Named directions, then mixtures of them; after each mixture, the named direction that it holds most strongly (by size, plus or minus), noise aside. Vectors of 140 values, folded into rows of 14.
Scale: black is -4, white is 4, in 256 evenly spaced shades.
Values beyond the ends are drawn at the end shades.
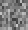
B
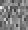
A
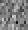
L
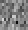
L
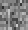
B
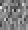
A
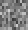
B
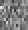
A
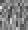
A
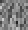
L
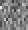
A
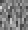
A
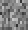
B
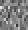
A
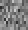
A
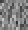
L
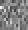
A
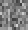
B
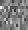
A
